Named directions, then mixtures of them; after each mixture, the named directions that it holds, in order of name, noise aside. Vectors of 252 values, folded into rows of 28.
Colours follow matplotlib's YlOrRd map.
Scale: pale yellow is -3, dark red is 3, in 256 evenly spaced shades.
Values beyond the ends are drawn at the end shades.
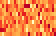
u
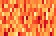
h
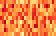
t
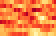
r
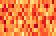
t.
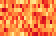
r, t.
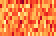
t, u.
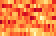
r, u.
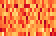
h, u.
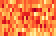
h, r.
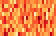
h.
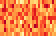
t.
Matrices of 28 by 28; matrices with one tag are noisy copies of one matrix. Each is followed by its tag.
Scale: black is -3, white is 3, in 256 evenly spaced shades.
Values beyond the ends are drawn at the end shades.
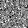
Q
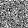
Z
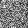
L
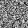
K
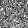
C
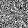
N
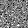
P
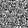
Q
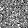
C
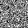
P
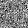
Z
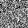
P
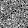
C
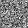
Q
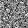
K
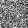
L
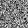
Z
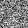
C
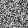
L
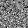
Q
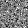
Q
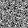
Q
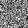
P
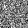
L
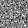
N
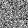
N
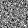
N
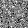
L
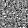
Q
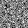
K
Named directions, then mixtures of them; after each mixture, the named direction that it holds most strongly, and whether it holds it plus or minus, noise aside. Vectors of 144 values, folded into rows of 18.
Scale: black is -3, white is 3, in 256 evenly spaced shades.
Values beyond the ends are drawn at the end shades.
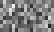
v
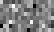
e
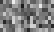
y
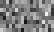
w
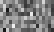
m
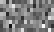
w, minus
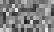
w, plus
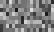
w, minus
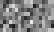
e, plus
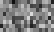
y, minus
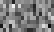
e, plus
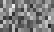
v, plus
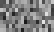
w, plus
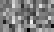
y, plus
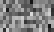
m, plus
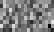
v, plus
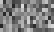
y, minus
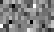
e, minus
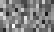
w, minus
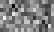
w, minus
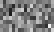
v, minus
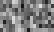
y, plus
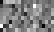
e, minus
